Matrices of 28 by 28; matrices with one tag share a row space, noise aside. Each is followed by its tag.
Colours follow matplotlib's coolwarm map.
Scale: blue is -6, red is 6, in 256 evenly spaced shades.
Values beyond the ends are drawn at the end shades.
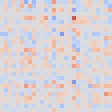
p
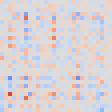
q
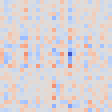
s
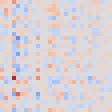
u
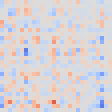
q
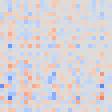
q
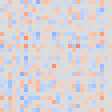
q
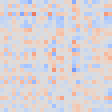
p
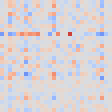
q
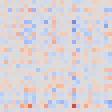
p
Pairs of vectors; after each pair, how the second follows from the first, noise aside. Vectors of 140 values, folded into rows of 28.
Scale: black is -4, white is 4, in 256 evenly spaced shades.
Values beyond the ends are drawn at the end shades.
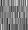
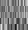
shuffled.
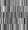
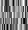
reversed, negated, scaled up.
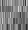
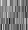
reversed, negated.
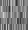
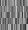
shuffled.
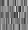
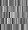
reversed, negated.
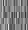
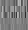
partly zeroed.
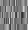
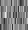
reversed, negated.
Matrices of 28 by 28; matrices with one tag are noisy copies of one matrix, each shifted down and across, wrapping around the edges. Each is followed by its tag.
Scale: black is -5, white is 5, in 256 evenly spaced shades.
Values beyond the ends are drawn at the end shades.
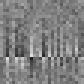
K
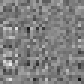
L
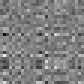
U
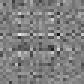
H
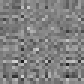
H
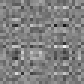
U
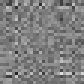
H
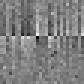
K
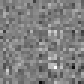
L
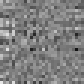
L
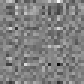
U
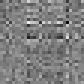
H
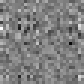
L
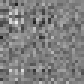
L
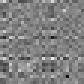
U
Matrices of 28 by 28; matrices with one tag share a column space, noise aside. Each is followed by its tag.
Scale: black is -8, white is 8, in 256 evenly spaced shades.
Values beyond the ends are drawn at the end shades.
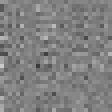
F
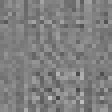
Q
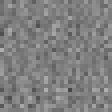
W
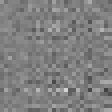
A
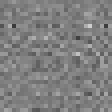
F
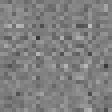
F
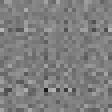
A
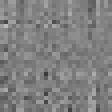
Q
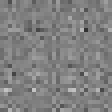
A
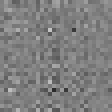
A
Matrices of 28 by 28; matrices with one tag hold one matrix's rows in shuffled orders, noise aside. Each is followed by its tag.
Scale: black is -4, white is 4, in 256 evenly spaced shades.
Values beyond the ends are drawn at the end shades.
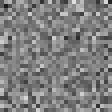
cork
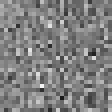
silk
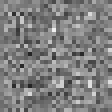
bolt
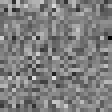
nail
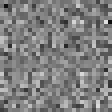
cork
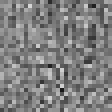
silk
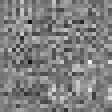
bolt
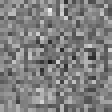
silk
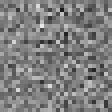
silk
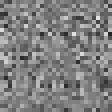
cork
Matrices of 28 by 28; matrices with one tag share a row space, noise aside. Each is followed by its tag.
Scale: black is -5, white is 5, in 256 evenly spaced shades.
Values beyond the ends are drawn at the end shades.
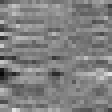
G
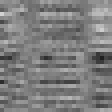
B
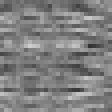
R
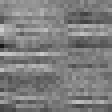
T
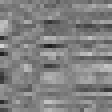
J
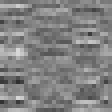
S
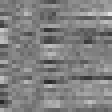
J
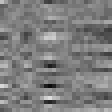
J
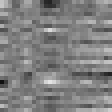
J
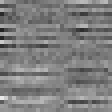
T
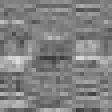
S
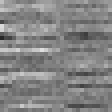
T
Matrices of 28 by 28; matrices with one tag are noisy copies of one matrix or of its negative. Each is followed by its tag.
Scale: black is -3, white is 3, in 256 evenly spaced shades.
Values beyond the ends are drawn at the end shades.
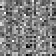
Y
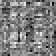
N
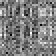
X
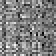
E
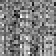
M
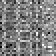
E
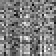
M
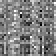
M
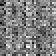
Y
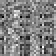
M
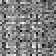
E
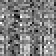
M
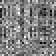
X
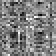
N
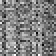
E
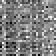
E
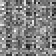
Y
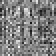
X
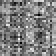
N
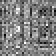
X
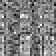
M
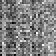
E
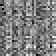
Y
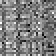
E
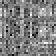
X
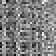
E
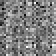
Y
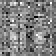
N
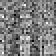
M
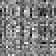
X
